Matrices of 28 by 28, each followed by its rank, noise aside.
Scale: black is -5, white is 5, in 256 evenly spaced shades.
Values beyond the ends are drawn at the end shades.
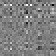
two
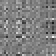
two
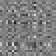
two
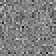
five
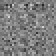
four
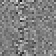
four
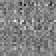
three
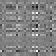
two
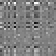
one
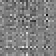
four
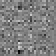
three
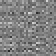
two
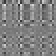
one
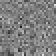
five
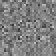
five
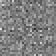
five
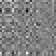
two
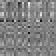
two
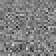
five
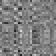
two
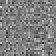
four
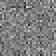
five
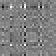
one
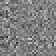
five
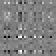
one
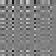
one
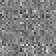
four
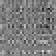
three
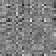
three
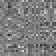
four
